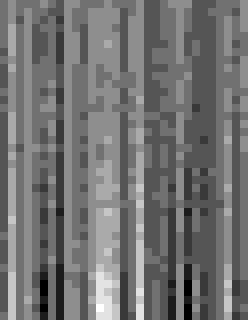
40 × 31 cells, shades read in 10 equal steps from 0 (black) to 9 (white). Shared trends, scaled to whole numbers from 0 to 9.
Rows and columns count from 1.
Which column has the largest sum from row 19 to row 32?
18
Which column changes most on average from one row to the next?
6
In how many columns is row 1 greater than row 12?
8
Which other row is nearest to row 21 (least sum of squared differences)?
20
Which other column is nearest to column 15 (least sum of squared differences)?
29
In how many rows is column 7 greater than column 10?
9
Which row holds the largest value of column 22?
1
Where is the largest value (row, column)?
39, 13
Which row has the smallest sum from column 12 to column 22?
14
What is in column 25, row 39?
5
